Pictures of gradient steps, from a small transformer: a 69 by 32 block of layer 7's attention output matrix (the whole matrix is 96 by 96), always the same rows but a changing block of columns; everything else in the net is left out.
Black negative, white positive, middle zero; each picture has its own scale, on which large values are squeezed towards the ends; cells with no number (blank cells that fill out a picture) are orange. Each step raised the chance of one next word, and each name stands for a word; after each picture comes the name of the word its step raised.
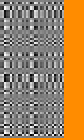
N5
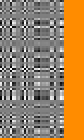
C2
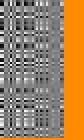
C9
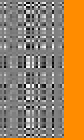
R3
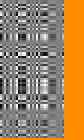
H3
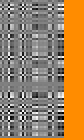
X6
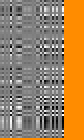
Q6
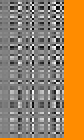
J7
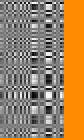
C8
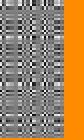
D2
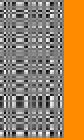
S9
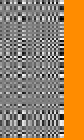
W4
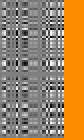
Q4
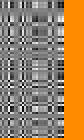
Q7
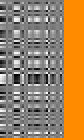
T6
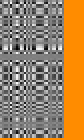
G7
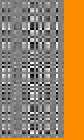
T6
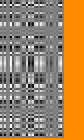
R3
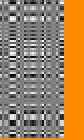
W4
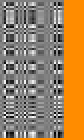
S9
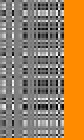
H3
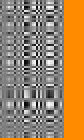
J7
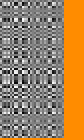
S9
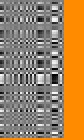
T6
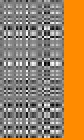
Q4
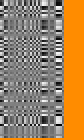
D2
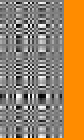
C8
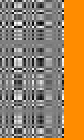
C2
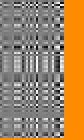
R3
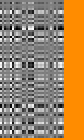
Q4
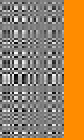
T6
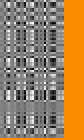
C2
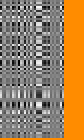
J7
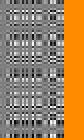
W4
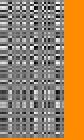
J7
